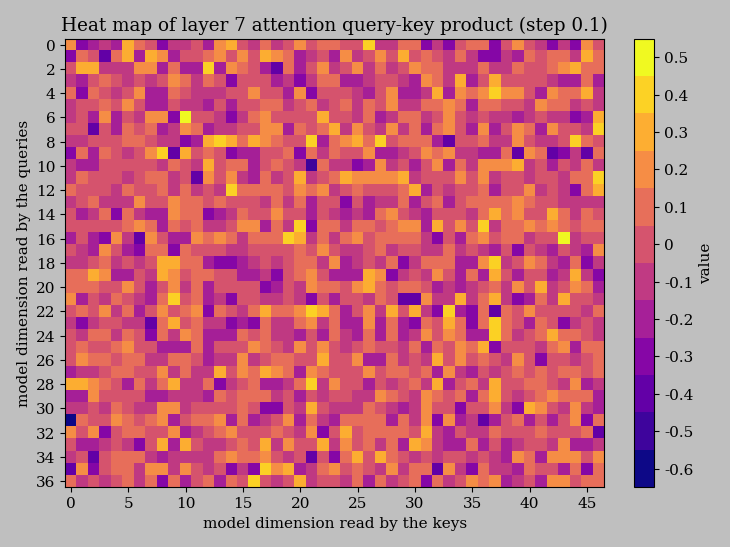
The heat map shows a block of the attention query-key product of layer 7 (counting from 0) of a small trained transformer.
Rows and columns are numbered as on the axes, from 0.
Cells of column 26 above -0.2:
30
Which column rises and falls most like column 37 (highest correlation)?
9
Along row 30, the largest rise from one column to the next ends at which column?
40
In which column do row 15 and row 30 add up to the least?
17
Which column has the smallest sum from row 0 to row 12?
11
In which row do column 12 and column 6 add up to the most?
2
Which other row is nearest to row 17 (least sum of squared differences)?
6
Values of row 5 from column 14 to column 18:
-0.2 0 0 0.1 0.1
